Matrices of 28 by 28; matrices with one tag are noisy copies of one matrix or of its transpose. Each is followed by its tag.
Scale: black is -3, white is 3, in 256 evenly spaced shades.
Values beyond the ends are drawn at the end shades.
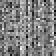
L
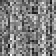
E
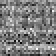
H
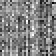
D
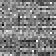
D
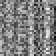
H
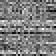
L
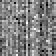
D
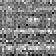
H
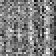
H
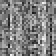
E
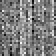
L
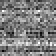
E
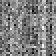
E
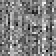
E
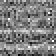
H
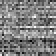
D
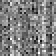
E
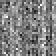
E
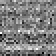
H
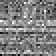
L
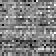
D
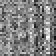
H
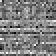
L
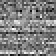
L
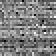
D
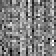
L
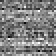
E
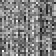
D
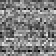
E
